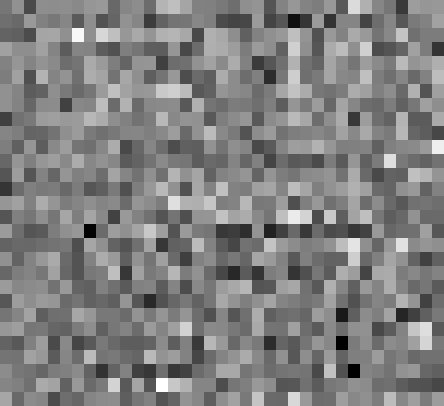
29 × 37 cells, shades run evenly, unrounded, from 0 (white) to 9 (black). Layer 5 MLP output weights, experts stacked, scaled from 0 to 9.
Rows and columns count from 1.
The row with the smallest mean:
3
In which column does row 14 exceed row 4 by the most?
1
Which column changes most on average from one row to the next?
25
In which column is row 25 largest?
29
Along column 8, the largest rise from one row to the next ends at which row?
17
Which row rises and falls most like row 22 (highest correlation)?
27
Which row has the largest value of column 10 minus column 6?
16
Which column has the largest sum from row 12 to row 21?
11
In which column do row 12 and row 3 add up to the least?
7
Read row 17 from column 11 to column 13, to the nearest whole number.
4 3 2
